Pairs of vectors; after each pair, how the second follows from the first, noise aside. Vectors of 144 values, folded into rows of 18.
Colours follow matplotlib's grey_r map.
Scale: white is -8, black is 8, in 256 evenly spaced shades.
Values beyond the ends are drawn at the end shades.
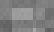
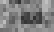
reversed, negated, scaled up.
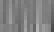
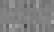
wrapped around, partly zeroed.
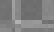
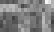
wrapped around, scaled up.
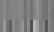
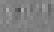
reversed, negated, partly zeroed.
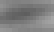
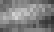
negated, scaled up.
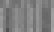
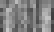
negated, scaled up.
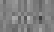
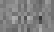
copied.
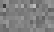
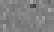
negated, partly zeroed.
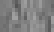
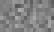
sign-scrambled.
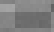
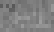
negated, partly zeroed.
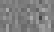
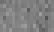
negated, partly zeroed.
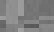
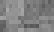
copied.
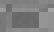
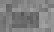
copied.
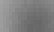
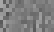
sign-scrambled.
